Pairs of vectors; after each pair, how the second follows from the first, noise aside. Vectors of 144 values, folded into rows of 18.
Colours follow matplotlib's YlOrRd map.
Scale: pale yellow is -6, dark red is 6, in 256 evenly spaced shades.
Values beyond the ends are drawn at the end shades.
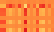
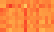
shrunk.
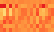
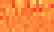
wrapped around, partly zeroed.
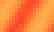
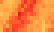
copied.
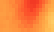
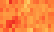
wrapped around, partly zeroed.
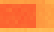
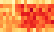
reversed, scaled up.
